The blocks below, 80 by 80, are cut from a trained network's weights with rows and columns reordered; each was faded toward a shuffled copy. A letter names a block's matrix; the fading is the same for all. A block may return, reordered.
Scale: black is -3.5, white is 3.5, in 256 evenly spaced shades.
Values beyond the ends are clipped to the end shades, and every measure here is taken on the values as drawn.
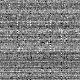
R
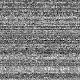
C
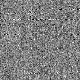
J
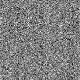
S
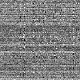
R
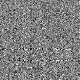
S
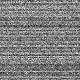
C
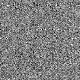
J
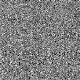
J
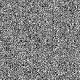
S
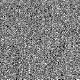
J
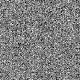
S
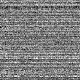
C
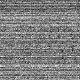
C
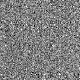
J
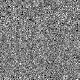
J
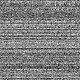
C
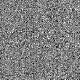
J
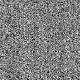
J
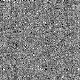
J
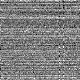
C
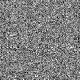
S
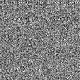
S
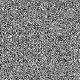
J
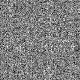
S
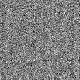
S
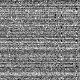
C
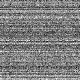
C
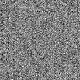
S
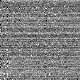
R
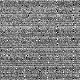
R
